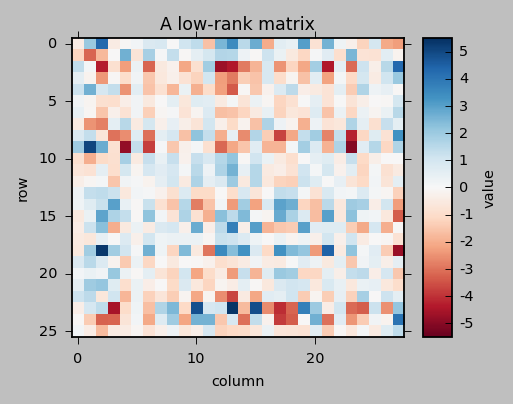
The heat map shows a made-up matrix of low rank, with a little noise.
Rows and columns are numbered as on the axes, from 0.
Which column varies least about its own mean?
5
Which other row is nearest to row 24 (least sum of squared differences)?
8
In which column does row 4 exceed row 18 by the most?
27
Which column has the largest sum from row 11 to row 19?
2
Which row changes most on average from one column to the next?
23
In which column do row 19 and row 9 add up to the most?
1
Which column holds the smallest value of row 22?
13
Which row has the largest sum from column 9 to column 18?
18
